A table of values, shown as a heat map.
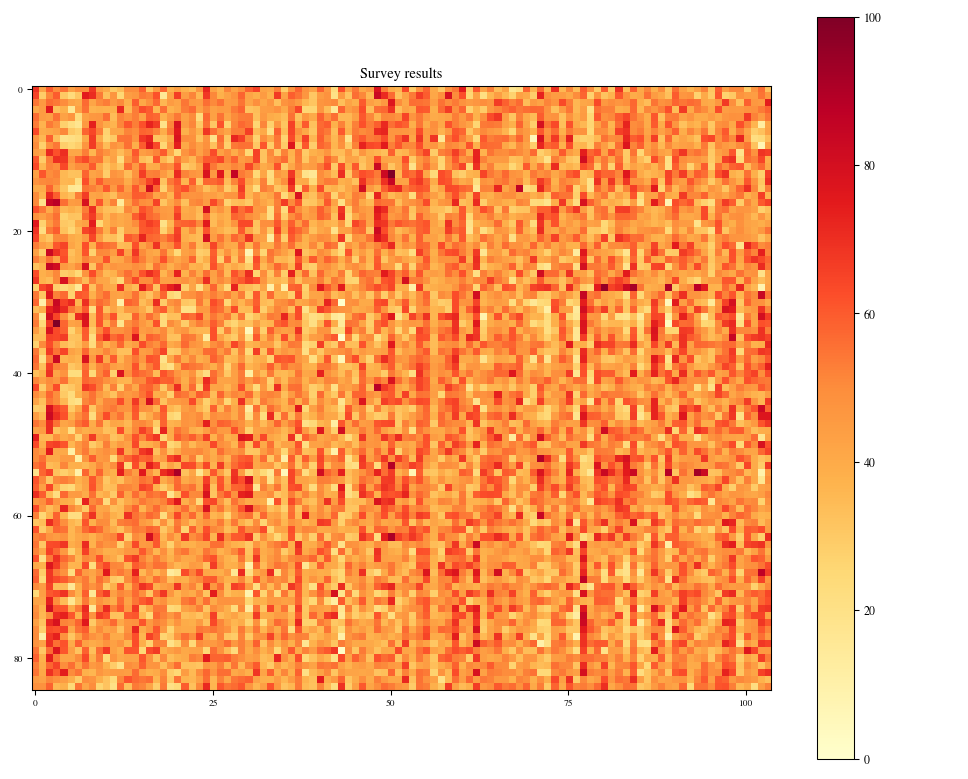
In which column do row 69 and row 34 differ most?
90
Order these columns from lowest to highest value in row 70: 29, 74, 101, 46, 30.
101, 74, 30, 46, 29
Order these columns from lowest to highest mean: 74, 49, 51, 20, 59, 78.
78, 51, 74, 20, 49, 59
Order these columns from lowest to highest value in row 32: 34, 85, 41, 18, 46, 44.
85, 18, 41, 44, 34, 46
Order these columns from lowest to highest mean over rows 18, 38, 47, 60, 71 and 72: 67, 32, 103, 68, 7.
32, 67, 68, 103, 7
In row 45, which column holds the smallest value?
30
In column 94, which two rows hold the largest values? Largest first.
54, 28
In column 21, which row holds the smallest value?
31
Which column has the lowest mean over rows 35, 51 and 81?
76
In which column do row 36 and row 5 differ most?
8
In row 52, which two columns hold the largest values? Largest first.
71, 83
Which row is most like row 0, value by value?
11
